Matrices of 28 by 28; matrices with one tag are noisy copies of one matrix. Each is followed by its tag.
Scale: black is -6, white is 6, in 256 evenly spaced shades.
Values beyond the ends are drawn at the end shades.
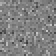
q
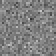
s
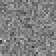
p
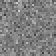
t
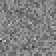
p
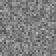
q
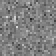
s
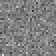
q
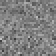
p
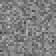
q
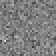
p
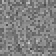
s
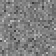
p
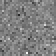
p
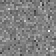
p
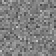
s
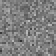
q
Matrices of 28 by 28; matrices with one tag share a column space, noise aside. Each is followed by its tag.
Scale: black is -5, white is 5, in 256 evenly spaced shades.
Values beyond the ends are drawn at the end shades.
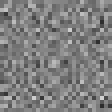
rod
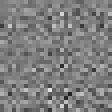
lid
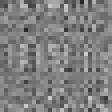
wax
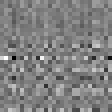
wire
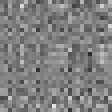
wax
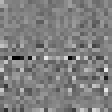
wire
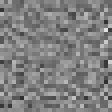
rod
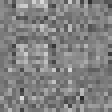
wax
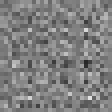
rod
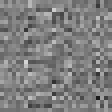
rod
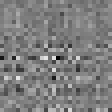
wire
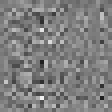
rod
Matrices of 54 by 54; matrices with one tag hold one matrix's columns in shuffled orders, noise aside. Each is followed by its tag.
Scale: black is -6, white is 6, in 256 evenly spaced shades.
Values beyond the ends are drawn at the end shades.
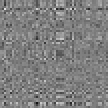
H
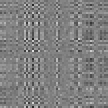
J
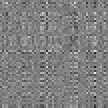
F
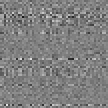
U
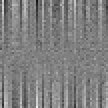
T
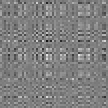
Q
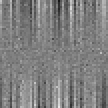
T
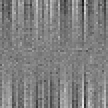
T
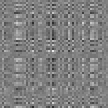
J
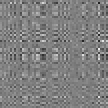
Q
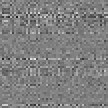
U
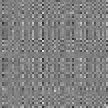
J
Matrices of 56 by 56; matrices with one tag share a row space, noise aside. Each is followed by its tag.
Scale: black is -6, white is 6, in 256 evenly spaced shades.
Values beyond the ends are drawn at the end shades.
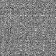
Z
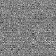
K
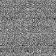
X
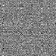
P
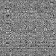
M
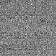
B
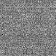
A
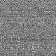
K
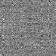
P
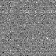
Z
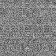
X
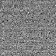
P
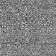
B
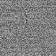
B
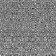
K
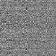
B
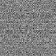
X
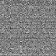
Z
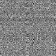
X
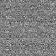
M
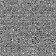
K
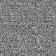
K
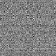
X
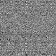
B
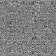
K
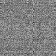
X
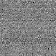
A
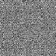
P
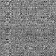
M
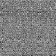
A
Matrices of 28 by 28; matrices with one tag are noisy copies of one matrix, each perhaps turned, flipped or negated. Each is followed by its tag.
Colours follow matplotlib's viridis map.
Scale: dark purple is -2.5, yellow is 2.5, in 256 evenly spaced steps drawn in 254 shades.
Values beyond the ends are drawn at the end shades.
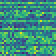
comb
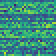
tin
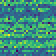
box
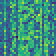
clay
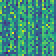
tin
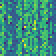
box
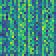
tin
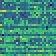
comb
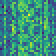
clay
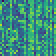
comb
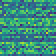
tin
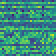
comb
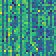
comb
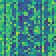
clay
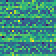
tin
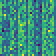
tin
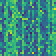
box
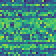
clay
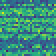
box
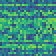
clay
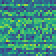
clay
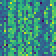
box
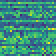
comb
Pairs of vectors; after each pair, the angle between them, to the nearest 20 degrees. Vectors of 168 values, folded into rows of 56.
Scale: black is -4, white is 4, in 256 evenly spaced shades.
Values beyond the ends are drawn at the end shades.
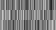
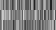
40 degrees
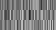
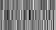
40 degrees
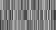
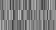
140 degrees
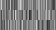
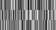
120 degrees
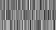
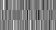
100 degrees
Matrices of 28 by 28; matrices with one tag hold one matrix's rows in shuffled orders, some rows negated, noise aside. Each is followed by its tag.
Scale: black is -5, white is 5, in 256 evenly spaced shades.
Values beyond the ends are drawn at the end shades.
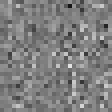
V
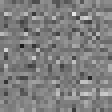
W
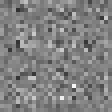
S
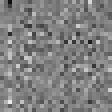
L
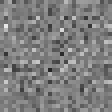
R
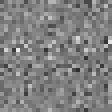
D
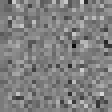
V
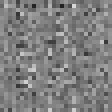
S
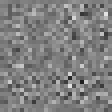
V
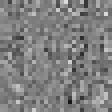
V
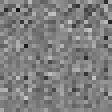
D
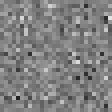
D
